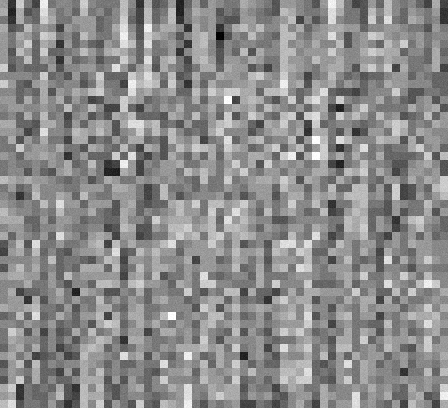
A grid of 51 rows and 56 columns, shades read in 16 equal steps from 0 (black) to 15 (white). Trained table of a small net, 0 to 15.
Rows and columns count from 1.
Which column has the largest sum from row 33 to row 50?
39
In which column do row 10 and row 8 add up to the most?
19
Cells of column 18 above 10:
7
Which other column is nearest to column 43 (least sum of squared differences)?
33
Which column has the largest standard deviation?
16
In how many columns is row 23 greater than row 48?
27
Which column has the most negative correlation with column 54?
42
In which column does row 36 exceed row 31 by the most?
14
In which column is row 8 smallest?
8
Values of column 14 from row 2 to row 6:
6 7 7 7 9
